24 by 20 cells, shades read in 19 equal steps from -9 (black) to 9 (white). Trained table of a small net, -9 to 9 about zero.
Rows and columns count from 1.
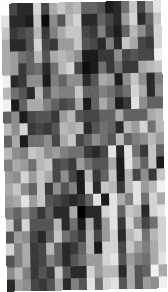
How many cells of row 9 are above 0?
7
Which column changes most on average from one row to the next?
1
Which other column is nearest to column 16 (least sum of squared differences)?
14
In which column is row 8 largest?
17
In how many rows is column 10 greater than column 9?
10
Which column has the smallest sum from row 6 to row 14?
11
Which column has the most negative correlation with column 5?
13
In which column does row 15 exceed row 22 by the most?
5
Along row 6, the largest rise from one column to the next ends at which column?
18
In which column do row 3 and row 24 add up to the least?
15
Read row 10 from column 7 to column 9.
-5 2 4
